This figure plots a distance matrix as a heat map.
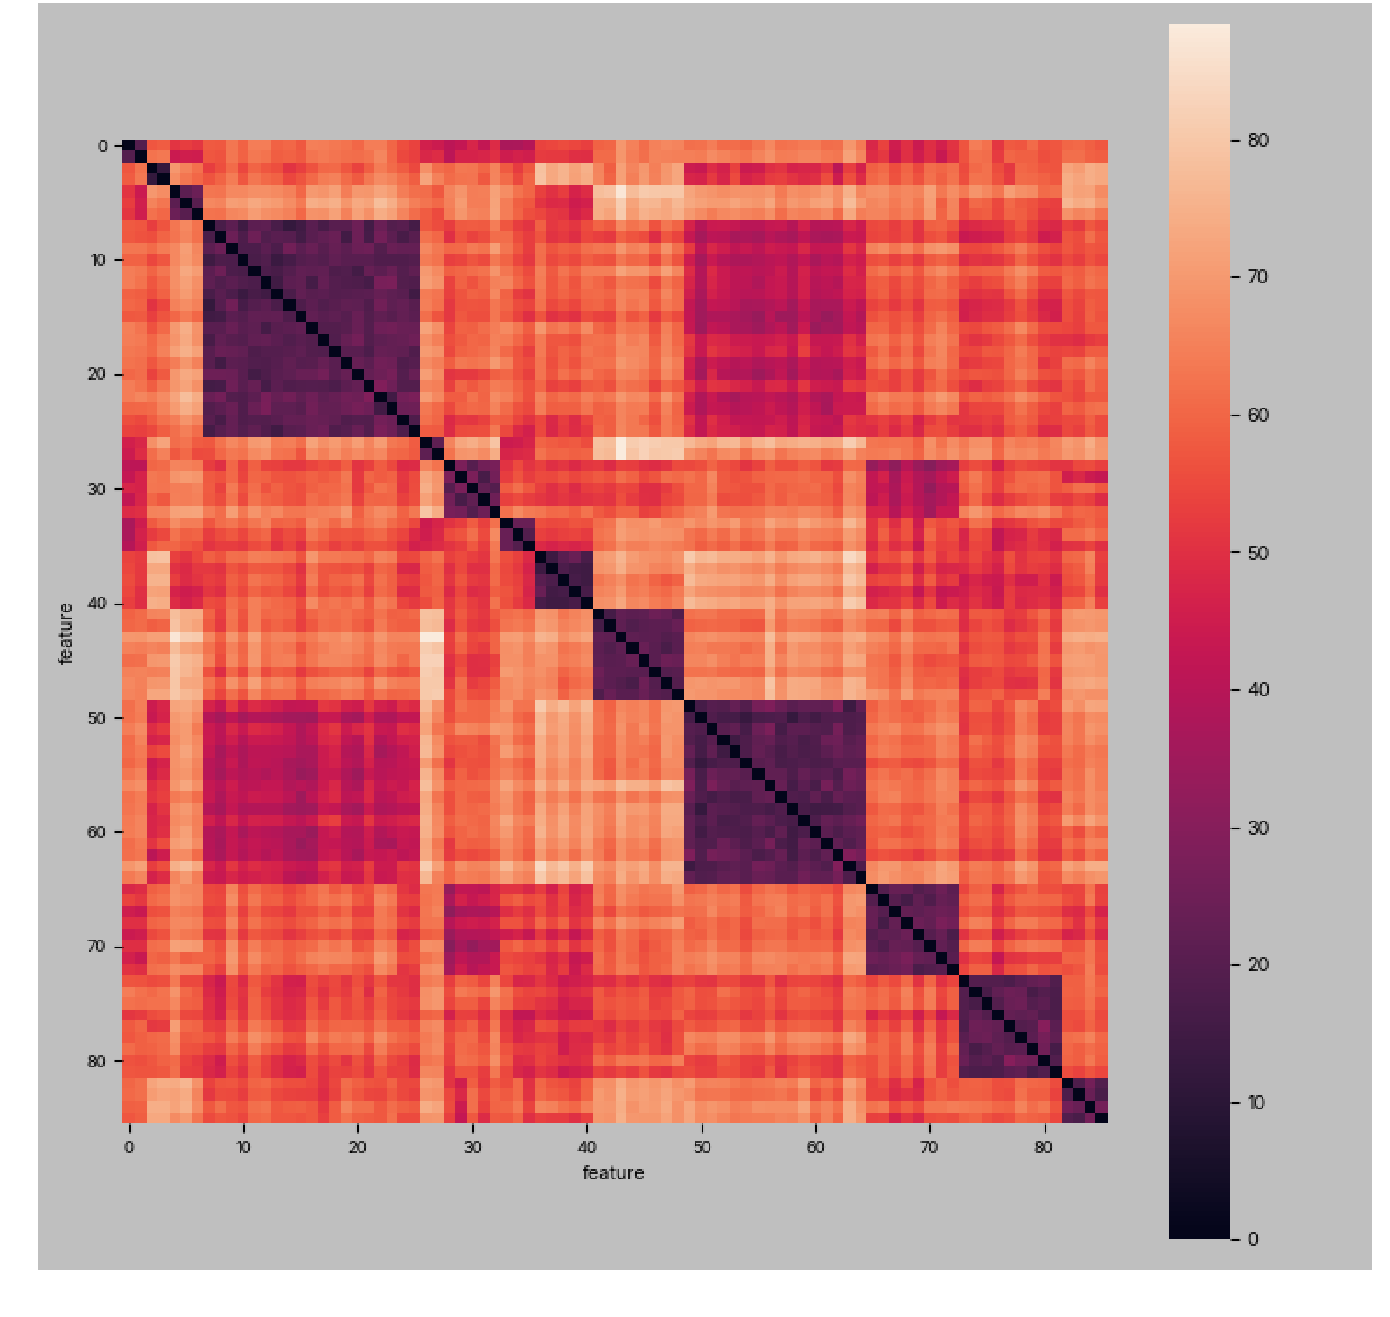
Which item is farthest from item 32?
26
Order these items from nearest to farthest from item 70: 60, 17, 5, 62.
62, 60, 17, 5
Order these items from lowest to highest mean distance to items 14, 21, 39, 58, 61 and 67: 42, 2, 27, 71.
71, 2, 42, 27
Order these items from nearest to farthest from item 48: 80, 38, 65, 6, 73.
73, 38, 80, 65, 6
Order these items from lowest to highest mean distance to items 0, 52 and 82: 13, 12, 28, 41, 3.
28, 13, 12, 3, 41
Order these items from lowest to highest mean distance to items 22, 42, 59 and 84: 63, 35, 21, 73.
21, 63, 73, 35
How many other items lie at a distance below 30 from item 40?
4
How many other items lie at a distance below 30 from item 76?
8
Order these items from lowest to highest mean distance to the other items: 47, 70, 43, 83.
70, 83, 47, 43
